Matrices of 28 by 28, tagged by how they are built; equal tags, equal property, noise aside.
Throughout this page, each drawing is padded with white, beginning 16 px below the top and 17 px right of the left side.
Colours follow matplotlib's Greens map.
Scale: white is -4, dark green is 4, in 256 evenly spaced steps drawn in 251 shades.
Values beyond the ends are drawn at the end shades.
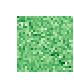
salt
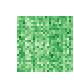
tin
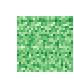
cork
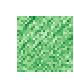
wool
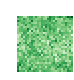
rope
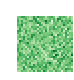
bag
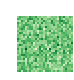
bag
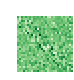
salt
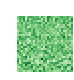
cork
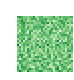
cork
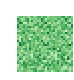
cork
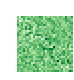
salt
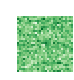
tin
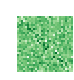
salt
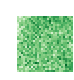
rope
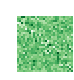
salt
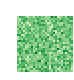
bag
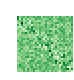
salt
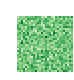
bag
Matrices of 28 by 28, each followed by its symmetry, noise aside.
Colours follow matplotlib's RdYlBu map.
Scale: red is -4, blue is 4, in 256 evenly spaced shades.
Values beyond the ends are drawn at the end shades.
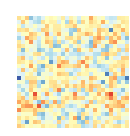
mirrored left to right.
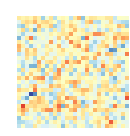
same after a half turn.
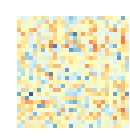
mirrored left to right.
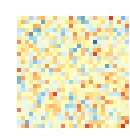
symmetric.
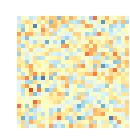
same after a half turn.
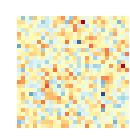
symmetric across the other diagonal.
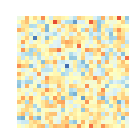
mirrored left to right.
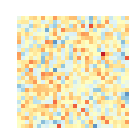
symmetric.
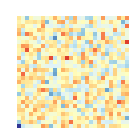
symmetric across the other diagonal.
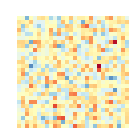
same after a half turn.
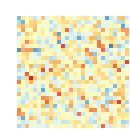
same after a half turn.
